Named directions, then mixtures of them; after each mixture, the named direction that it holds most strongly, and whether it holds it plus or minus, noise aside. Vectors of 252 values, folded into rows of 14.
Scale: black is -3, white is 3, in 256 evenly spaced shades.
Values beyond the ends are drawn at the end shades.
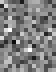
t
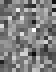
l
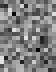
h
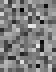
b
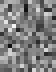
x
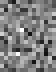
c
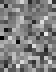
t, minus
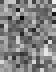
l, minus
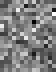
l, plus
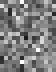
h, minus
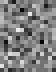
c, plus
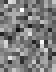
b, minus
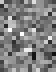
t, plus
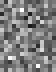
b, minus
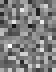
b, minus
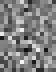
c, plus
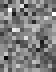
h, plus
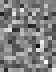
b, minus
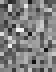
x, minus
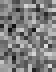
l, minus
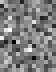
t, plus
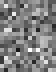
h, minus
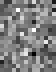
l, plus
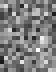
h, minus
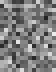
t, plus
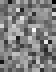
l, plus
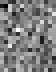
h, plus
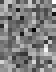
l, minus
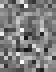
c, plus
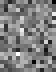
c, plus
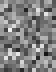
x, plus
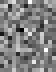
c, minus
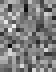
x, plus
